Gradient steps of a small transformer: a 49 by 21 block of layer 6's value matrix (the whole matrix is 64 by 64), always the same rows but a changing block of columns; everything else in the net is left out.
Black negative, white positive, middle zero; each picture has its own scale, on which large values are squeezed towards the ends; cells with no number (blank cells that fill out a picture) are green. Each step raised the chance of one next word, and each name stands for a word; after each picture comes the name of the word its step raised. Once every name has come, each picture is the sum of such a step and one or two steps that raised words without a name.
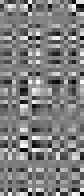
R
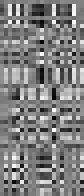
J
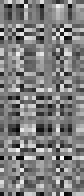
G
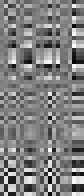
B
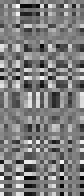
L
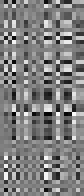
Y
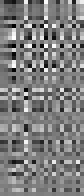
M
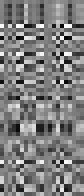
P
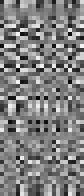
M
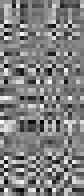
P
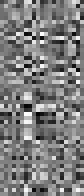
Y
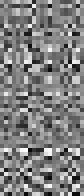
B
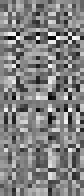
J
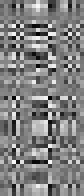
P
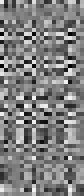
Y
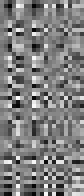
L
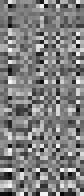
R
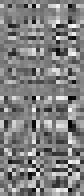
P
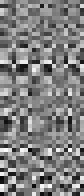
B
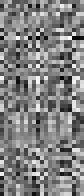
L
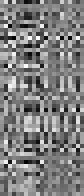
M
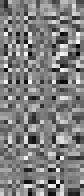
J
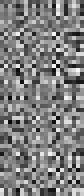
J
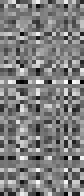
R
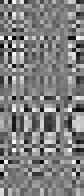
M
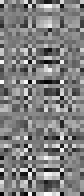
R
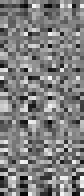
L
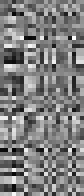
B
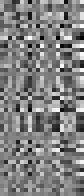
M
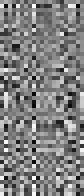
L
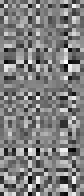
B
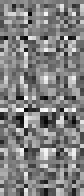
J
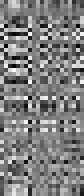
M
